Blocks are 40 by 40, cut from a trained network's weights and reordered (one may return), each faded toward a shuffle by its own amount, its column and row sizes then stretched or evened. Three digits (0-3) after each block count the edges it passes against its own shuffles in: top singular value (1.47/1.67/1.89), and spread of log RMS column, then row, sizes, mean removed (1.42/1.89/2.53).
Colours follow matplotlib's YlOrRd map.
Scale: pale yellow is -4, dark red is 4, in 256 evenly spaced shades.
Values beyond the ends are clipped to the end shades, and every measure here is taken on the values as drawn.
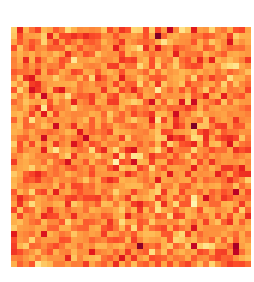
0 1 0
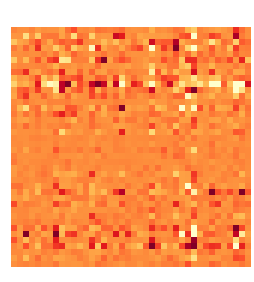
1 2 3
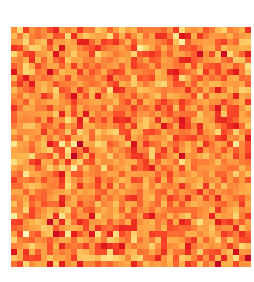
1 1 1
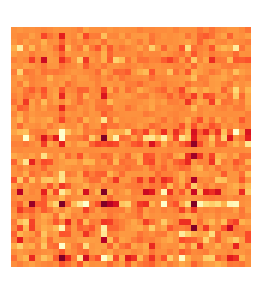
0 2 3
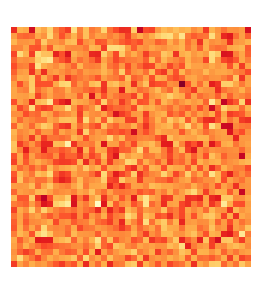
3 1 1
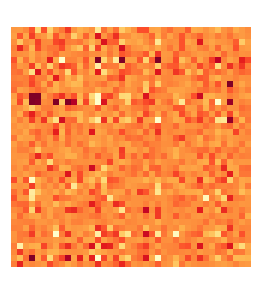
2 2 2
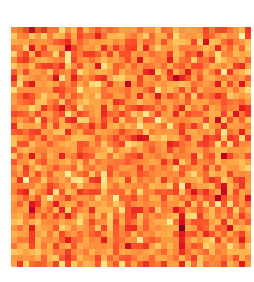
0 1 0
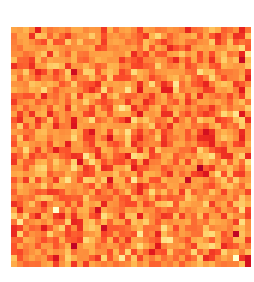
2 1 0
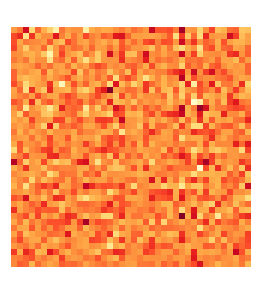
0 2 1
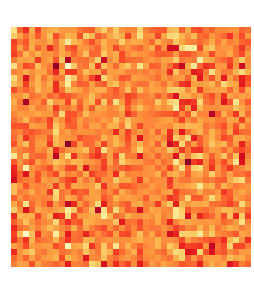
1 3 1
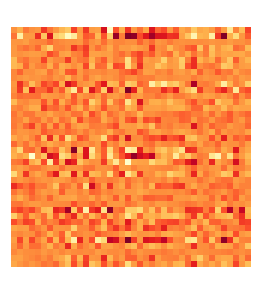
3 1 3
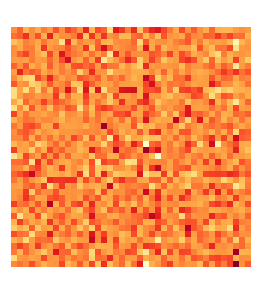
1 1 0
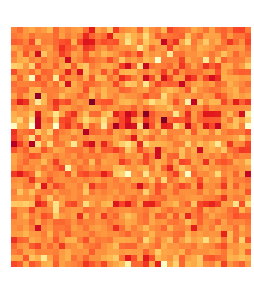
3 1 2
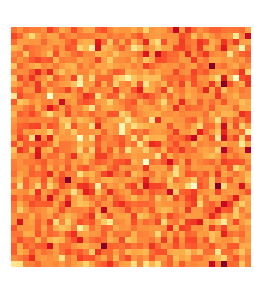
1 1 0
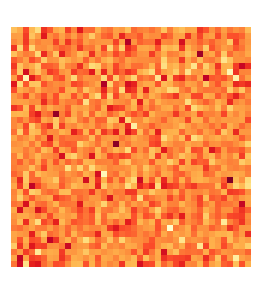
2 0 0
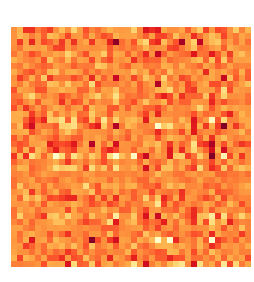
2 2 2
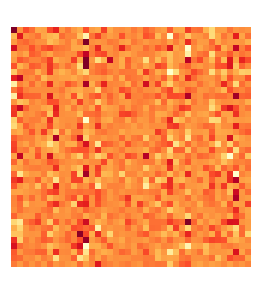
0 3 0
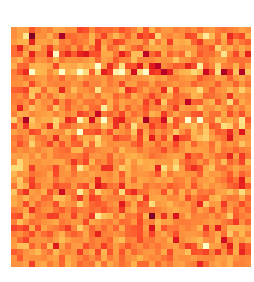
1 1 2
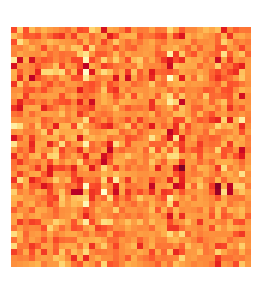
1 3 1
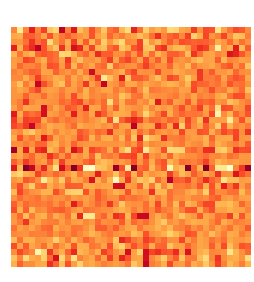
2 0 2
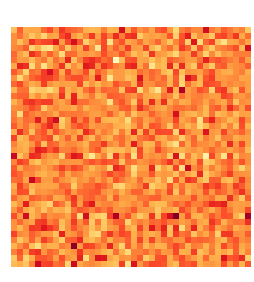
2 0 1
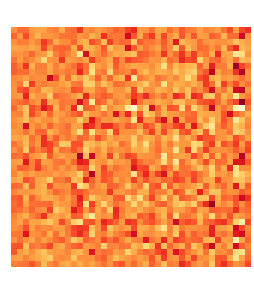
2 3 0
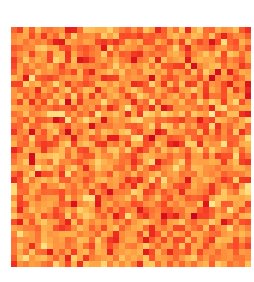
2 0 0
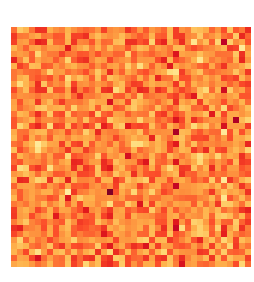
3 1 0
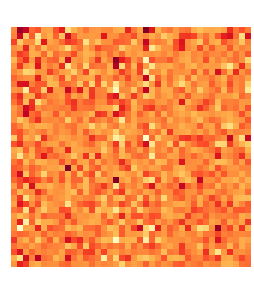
0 2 1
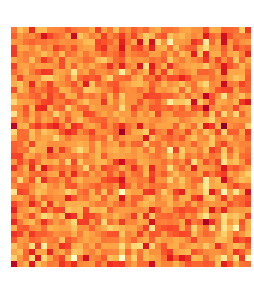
1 2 1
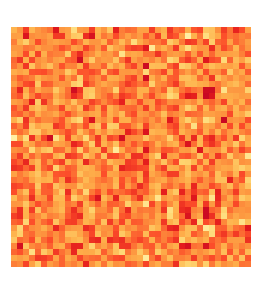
3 1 0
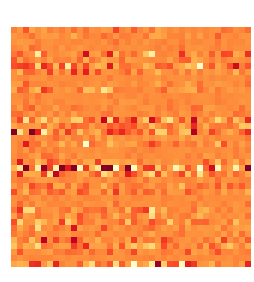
2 0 3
